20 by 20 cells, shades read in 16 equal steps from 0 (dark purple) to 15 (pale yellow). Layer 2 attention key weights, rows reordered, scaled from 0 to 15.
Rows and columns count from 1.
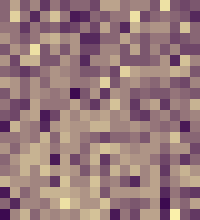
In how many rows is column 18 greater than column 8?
7
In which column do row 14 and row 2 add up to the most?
14
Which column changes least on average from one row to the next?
16
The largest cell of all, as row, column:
20, 18
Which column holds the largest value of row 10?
12
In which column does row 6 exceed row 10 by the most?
3
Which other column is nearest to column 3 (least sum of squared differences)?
10
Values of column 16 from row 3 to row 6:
9 7 8 6
